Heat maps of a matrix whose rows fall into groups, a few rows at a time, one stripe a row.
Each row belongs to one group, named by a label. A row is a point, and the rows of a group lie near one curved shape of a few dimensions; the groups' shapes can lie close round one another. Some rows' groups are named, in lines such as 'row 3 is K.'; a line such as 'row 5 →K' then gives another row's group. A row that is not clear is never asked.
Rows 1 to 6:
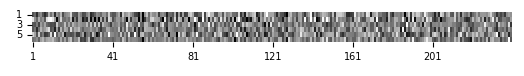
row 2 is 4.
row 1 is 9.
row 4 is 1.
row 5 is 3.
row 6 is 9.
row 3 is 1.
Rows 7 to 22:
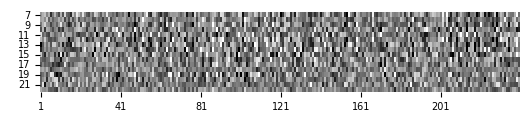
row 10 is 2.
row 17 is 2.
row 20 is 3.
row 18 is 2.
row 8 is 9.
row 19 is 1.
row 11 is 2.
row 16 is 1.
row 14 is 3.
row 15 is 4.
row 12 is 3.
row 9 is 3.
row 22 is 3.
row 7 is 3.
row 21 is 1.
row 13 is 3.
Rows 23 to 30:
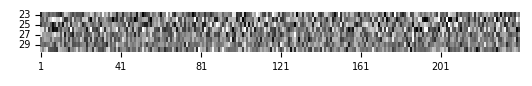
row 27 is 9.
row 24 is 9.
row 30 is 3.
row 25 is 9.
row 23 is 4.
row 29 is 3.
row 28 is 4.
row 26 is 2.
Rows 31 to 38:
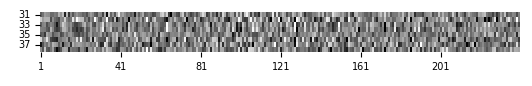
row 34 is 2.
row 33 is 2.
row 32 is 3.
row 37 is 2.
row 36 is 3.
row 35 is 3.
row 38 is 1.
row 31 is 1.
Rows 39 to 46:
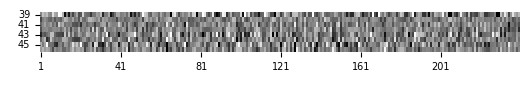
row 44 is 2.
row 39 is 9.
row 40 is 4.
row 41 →3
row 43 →1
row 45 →3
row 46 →2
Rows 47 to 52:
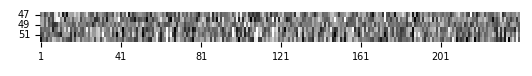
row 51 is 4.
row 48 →1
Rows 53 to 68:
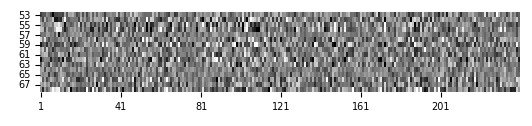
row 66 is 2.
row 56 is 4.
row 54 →1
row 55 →4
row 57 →2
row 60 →2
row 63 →2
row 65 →3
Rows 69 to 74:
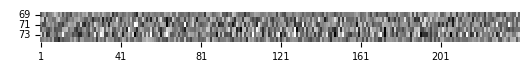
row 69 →3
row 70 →4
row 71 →3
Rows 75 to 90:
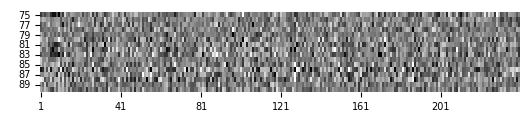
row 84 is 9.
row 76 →4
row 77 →2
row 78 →4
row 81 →2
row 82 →9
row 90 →1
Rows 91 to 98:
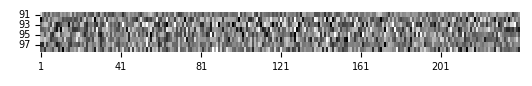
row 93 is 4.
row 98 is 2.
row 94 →1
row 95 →9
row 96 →3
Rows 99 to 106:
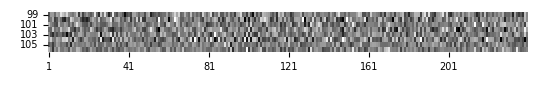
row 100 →2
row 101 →3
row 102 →9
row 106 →3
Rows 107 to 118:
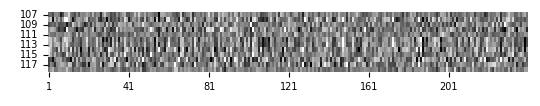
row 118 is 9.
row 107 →9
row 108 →4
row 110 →3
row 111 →9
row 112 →4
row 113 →4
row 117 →3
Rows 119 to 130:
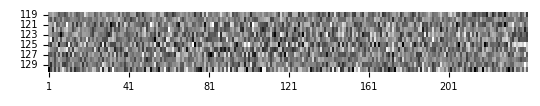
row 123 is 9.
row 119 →3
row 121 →9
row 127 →1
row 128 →1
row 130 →3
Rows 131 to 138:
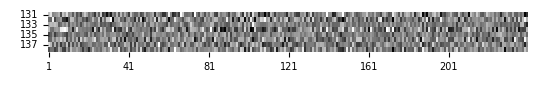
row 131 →4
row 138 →2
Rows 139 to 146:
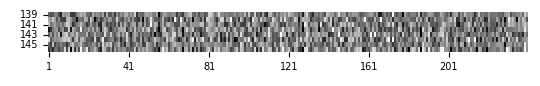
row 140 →3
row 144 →2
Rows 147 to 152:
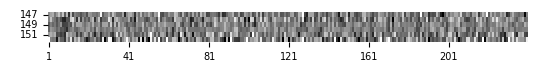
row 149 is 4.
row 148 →2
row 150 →2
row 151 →3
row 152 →2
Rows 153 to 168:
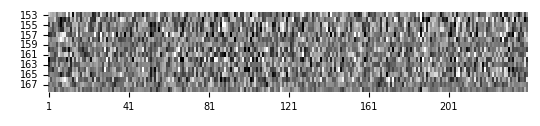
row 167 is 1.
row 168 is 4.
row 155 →9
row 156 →9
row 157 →3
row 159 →4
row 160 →1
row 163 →3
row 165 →9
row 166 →2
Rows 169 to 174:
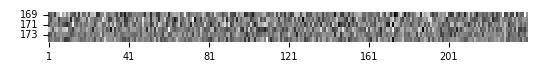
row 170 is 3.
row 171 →4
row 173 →3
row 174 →1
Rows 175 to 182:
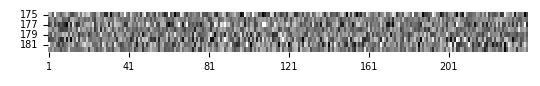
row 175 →2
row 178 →2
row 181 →3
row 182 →3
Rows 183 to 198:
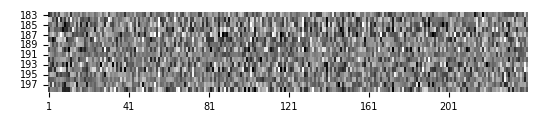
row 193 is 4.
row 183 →3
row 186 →2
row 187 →9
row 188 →3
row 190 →1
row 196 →3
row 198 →1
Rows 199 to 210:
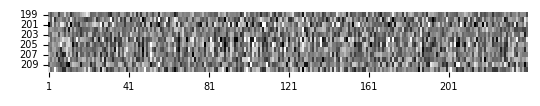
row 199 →2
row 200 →2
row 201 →3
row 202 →1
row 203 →4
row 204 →2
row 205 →9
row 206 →1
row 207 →3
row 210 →3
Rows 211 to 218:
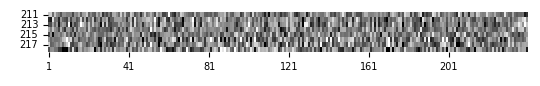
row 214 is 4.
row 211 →4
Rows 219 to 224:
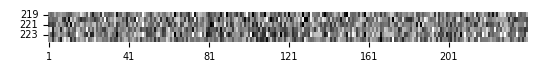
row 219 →3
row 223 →3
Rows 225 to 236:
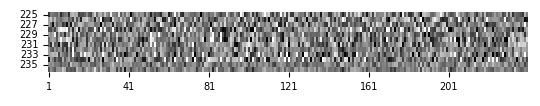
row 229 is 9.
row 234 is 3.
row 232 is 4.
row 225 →4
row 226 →4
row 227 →4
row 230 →9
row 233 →3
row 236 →3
